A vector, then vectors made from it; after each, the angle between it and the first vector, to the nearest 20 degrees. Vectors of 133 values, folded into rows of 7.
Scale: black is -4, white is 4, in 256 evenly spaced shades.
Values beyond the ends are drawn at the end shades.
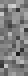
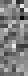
100 degrees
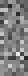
120 degrees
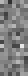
100 degrees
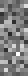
120 degrees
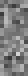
140 degrees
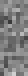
100 degrees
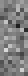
80 degrees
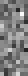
80 degrees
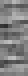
80 degrees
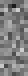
160 degrees
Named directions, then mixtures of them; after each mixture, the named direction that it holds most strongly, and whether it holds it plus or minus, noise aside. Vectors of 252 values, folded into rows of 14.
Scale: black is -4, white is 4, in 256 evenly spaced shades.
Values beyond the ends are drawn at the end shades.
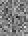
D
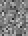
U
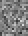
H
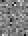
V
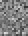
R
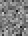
U, plus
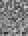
R, minus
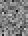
U, plus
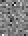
V, plus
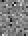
V, plus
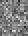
D, minus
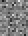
V, plus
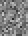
U, plus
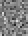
U, plus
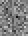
D, plus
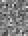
V, minus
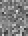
R, minus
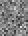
U, minus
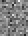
V, plus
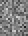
D, minus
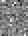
V, minus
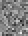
H, minus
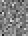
U, plus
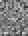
R, plus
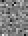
V, plus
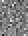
V, minus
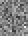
D, plus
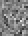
H, plus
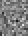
H, plus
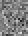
H, minus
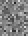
D, plus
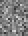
D, minus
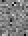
V, plus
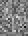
D, minus
